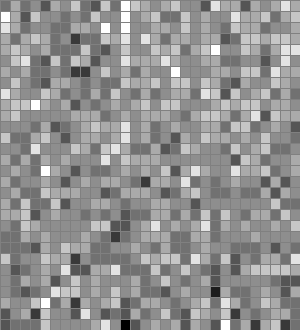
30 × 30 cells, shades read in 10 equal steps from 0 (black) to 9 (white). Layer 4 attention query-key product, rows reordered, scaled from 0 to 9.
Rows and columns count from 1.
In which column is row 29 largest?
9
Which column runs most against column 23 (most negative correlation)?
13
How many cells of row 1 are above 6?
7
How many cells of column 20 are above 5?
11
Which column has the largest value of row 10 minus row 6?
4
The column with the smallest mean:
8
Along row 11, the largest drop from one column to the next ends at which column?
27
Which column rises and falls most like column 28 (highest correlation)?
18
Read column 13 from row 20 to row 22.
3 3 4
